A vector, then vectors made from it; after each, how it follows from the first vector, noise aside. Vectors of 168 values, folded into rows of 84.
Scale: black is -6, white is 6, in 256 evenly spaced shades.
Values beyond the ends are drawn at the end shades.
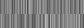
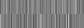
wrapped around, negated, partly zeroed.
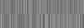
shrunk.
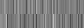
wrapped around, negated, partly zeroed.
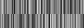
scaled up.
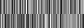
scaled up.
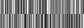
negated, scaled up.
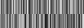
negated, scaled up.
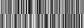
negated, scaled up.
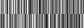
negated, scaled up.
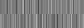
reversed, negated, partly zeroed.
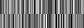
reversed, scaled up.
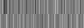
wrapped around, negated, partly zeroed.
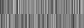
wrapped around.
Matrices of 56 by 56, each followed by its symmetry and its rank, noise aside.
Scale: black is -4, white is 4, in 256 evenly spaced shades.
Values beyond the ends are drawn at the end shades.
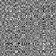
symmetric, rank four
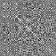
symmetric, rank six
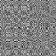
no symmetry, rank five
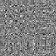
antisymmetric, rank six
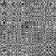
symmetric, rank four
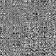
no symmetry, rank six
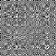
symmetric, rank four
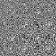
symmetric, rank five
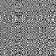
antisymmetric, rank four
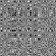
symmetric, rank four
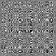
symmetric, rank four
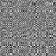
no symmetry, rank four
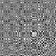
symmetric, rank four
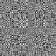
symmetric, rank six
